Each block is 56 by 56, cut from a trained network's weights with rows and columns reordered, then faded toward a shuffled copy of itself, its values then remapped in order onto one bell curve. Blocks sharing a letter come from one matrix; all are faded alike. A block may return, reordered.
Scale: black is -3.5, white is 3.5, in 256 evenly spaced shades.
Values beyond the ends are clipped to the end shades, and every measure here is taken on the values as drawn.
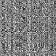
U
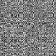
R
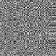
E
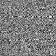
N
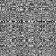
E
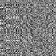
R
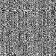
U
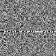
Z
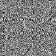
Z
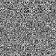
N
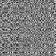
E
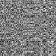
E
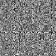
Z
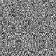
N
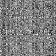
U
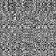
R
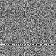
Z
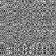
E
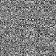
N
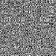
N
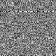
N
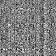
U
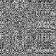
R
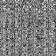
U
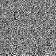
N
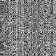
U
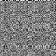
E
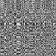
E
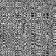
R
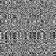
E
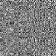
R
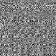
N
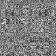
N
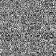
N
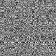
N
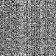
U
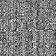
U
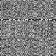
E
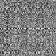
E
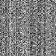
U
